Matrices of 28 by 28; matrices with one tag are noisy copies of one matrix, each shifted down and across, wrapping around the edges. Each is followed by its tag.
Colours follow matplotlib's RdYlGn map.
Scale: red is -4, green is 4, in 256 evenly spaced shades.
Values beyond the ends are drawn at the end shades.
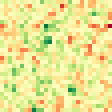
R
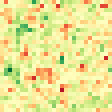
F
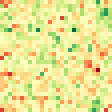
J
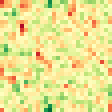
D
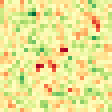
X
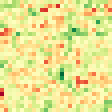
F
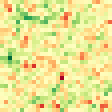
F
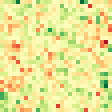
J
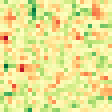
D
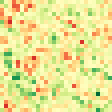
J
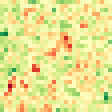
X
